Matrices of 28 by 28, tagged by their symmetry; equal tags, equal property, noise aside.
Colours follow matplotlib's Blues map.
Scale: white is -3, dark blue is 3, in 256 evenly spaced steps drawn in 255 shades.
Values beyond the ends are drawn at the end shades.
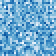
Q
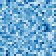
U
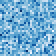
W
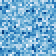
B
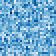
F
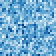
B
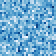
F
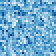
F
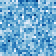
Q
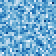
F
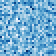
U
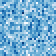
U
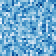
U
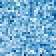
B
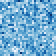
F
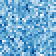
B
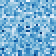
Q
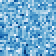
B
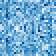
U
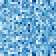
U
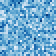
F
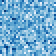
B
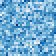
B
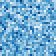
B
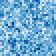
B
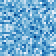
U
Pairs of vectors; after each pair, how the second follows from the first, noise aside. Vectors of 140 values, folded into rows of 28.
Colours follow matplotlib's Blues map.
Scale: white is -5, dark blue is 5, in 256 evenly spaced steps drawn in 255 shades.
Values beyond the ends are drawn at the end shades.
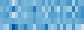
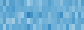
wrapped around, shrunk.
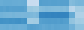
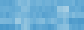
wrapped around, shrunk.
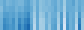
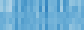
wrapped around, negated, shrunk.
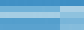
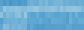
wrapped around, shrunk.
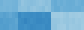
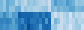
scaled up.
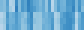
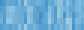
wrapped around, shrunk.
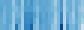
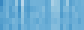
reversed, negated, shrunk.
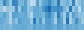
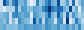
scaled up.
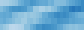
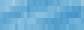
wrapped around, shrunk.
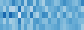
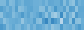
wrapped around, shrunk.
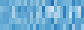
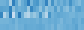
reversed, partly zeroed.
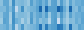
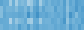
wrapped around, negated, shrunk.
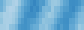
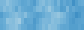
wrapped around, negated, shrunk.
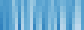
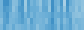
reversed, negated, shrunk.
